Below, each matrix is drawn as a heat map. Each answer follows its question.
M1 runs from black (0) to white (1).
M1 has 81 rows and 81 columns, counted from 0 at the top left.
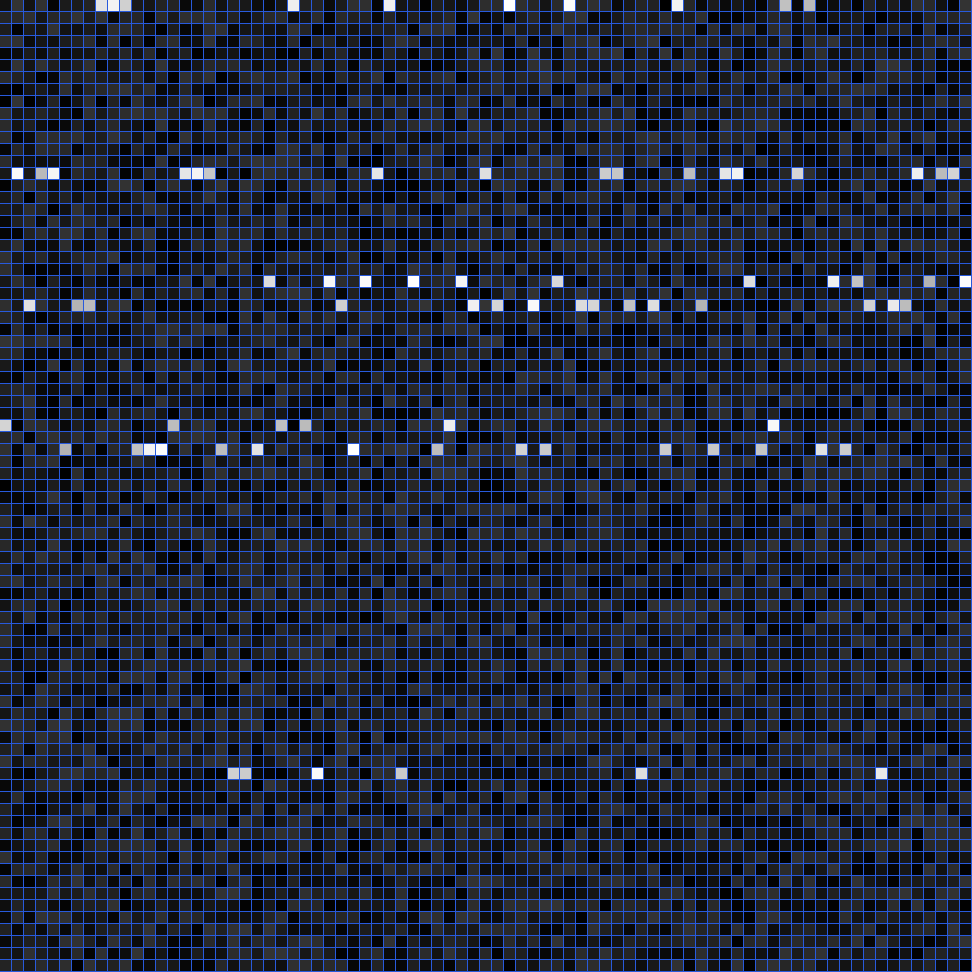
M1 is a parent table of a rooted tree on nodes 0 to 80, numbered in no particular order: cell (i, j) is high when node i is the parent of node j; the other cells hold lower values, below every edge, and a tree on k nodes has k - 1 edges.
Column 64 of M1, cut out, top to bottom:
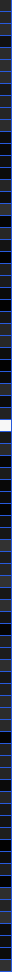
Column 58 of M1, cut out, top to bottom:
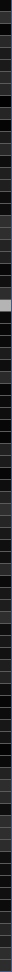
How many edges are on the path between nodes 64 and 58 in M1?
3
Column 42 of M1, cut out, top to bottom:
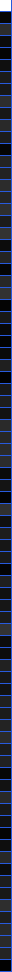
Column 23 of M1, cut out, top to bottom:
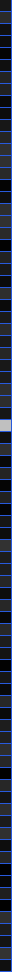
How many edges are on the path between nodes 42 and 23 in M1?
3
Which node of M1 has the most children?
14
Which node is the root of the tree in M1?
35
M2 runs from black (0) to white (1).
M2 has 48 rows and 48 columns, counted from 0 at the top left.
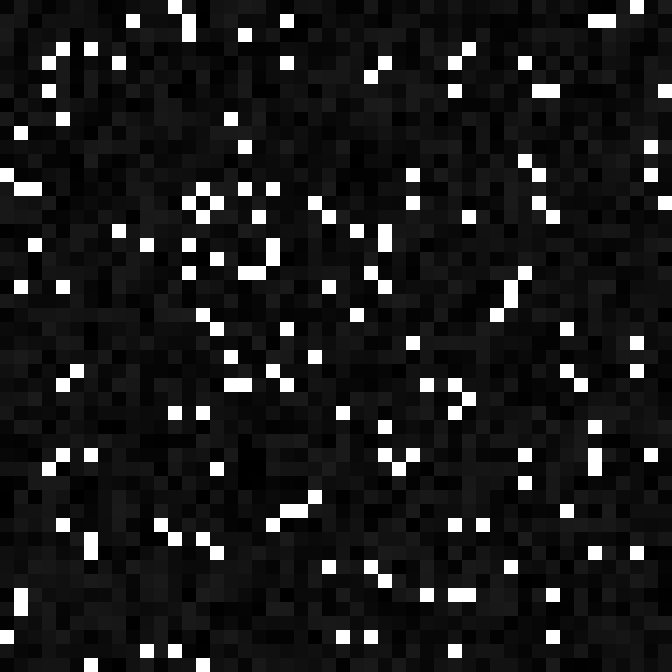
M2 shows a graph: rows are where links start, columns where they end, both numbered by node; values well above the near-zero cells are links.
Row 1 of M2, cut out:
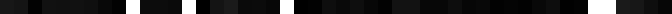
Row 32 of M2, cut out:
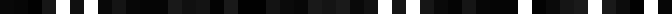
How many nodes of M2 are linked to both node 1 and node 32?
1
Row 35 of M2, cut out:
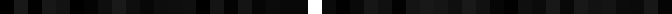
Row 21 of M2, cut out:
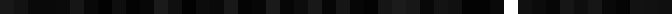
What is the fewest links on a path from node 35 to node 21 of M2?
7
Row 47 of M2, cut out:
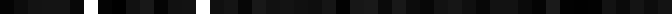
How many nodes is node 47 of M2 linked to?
2
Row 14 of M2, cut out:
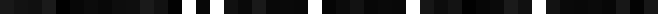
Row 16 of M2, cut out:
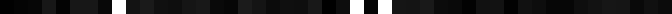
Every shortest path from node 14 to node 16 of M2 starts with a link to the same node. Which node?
node 22
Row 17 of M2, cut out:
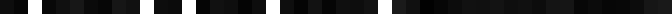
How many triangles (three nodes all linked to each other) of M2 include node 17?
2
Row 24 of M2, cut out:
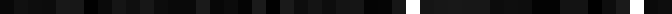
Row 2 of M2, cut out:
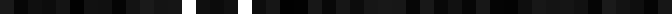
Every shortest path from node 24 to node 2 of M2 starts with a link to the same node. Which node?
node 29
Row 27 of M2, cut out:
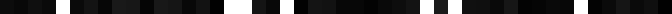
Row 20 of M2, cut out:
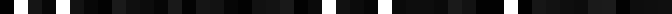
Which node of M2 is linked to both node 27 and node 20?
node 4
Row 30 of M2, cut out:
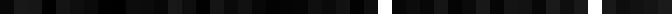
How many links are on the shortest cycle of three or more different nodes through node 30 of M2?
4
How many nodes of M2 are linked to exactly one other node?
9
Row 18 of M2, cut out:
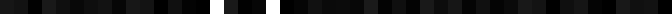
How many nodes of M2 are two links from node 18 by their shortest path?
8
